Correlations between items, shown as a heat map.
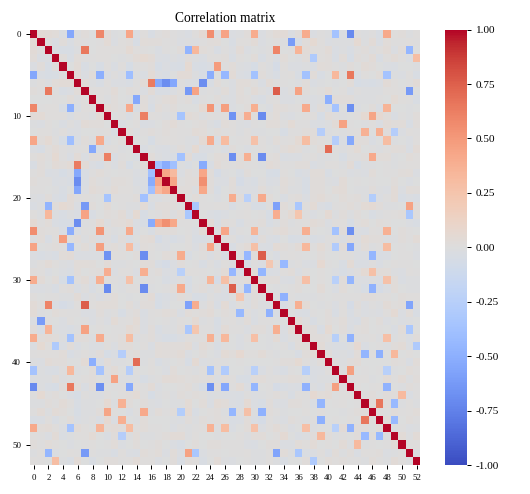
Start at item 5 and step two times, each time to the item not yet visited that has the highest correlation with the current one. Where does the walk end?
41
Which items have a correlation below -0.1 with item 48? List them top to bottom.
5, 41, 43
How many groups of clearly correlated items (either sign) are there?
12
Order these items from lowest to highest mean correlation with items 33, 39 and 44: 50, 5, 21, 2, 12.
21, 12, 5, 50, 2
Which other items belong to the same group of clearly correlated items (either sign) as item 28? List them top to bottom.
32, 34
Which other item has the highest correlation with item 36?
7
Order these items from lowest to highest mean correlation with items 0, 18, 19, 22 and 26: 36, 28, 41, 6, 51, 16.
6, 16, 41, 51, 28, 36
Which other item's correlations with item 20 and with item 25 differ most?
4
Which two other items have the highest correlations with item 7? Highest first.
33, 2
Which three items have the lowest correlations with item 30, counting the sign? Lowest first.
43, 5, 41
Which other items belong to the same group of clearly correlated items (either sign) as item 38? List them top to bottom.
3, 52
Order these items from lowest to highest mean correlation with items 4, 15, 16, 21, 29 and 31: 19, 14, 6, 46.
19, 14, 46, 6
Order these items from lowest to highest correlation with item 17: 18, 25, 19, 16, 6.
6, 16, 25, 19, 18
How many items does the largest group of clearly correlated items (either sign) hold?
11
